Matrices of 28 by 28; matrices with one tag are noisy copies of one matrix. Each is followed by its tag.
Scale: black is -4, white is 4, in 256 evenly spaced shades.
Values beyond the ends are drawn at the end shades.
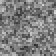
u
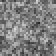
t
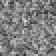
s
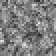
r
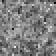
t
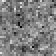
u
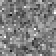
u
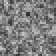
s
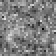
t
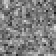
s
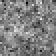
t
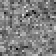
s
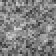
t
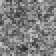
u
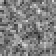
r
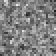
s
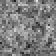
t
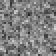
s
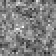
t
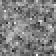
t
